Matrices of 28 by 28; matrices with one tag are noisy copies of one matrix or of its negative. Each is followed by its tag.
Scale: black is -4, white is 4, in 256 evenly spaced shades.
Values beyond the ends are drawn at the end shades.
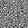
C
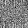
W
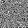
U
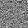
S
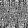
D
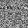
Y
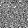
U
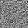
S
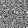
U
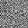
C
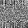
W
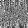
D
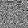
S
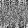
D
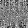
D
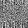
W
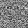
Y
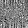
W
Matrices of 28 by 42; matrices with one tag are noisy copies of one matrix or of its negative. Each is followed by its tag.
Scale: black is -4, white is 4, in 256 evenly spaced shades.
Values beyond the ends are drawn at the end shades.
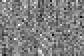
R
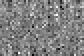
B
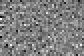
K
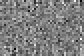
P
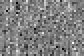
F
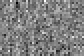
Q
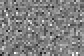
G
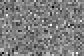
G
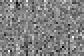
Q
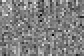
R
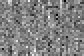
B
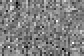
F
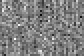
R
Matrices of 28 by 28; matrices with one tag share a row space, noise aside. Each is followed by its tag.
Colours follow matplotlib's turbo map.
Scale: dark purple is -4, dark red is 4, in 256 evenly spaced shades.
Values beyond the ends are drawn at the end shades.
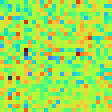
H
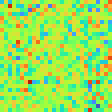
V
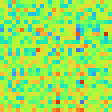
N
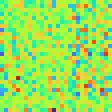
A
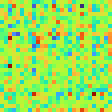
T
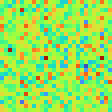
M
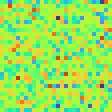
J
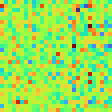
A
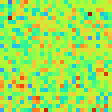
V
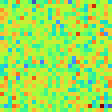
A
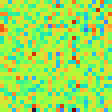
A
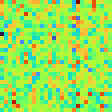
A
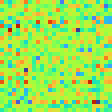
H
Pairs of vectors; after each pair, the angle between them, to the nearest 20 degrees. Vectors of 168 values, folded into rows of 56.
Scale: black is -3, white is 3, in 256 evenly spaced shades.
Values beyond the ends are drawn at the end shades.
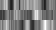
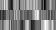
20 degrees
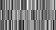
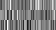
60 degrees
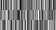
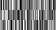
20 degrees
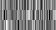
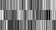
60 degrees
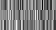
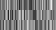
120 degrees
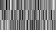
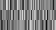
140 degrees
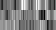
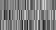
80 degrees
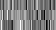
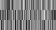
120 degrees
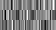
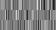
140 degrees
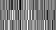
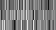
60 degrees
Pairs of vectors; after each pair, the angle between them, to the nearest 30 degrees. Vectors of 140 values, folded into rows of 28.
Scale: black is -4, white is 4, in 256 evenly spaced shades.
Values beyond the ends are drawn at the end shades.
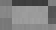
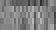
60 degrees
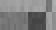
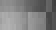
120 degrees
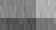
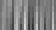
90 degrees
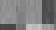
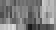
150 degrees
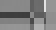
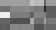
120 degrees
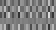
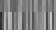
90 degrees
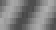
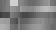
60 degrees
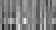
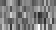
120 degrees
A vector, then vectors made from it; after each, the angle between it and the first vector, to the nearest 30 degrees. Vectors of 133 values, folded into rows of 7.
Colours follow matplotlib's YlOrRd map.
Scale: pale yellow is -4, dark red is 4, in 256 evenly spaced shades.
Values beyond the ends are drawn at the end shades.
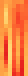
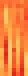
30 degrees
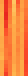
120 degrees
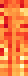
120 degrees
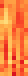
30 degrees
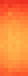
90 degrees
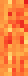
60 degrees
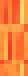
120 degrees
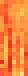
150 degrees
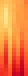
60 degrees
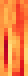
30 degrees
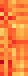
120 degrees
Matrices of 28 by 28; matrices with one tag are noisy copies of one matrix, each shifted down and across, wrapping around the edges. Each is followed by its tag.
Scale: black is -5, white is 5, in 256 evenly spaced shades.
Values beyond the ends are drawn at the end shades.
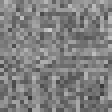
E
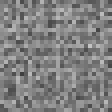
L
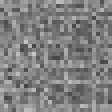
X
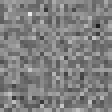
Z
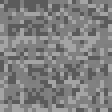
X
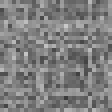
X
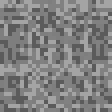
E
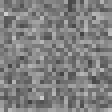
Z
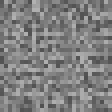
L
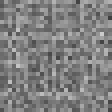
L
